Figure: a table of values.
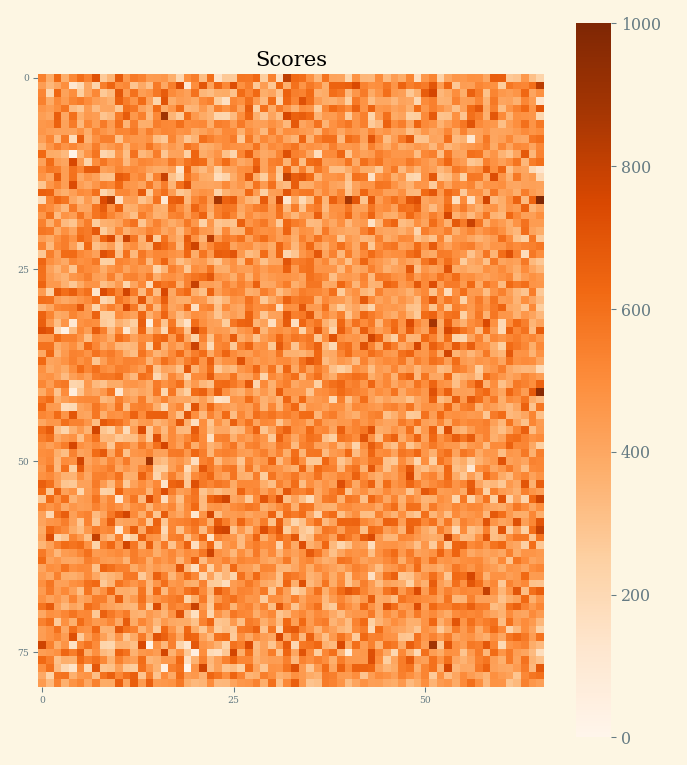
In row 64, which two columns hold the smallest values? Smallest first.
20, 22
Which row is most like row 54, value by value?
2
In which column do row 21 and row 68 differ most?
22
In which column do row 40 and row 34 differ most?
4
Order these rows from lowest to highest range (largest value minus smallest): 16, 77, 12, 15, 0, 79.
79, 15, 12, 0, 77, 16
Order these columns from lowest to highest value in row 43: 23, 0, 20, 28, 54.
54, 23, 28, 0, 20
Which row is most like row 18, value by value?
36
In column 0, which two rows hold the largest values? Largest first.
74, 33
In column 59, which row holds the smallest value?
55
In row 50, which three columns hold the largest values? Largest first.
14, 5, 60
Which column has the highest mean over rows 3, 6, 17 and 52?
10
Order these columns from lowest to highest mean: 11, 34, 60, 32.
60, 11, 34, 32
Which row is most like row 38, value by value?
12
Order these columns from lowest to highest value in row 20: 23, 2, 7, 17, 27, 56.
23, 2, 17, 56, 27, 7
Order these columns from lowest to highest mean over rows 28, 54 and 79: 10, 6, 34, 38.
6, 34, 38, 10
